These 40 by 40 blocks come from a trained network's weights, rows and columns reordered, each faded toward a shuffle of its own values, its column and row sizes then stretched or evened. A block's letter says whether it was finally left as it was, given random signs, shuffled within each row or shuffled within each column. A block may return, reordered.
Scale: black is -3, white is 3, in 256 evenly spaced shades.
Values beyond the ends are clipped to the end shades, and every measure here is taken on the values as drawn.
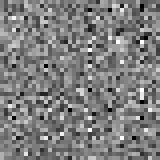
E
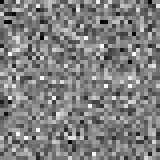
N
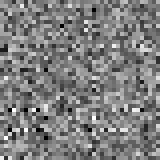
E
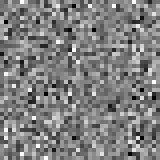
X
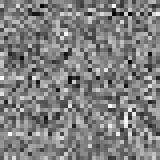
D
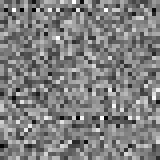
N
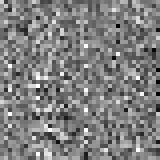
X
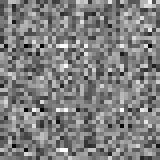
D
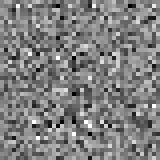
E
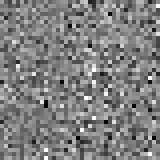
X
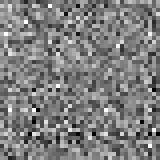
E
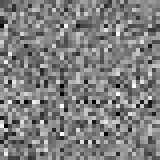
E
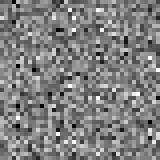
X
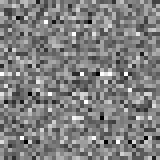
N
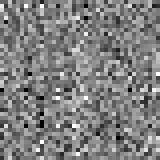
D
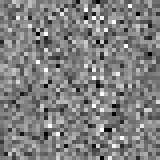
X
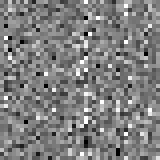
X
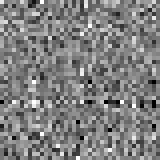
D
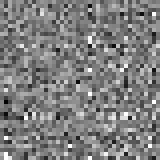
D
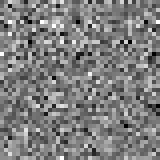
E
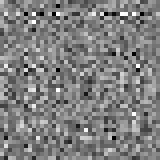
D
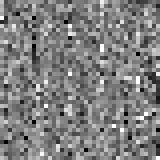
X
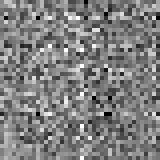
D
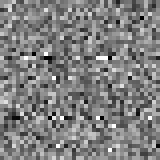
N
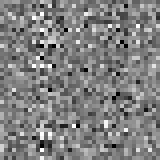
E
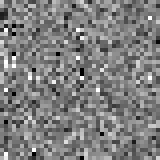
X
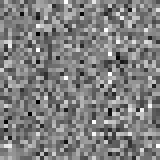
X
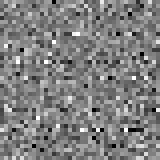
N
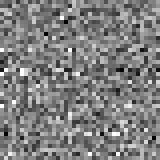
N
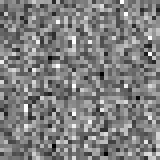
X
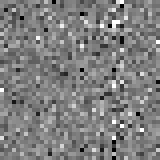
X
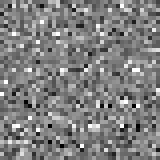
N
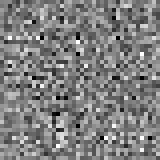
D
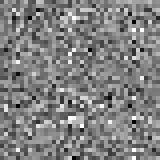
E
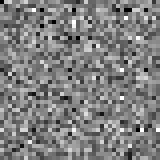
N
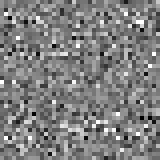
N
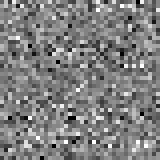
N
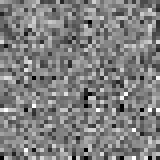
D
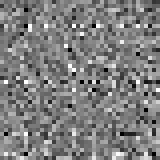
E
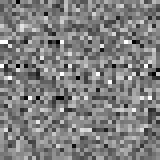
N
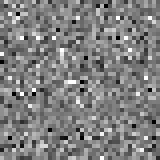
N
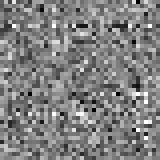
E
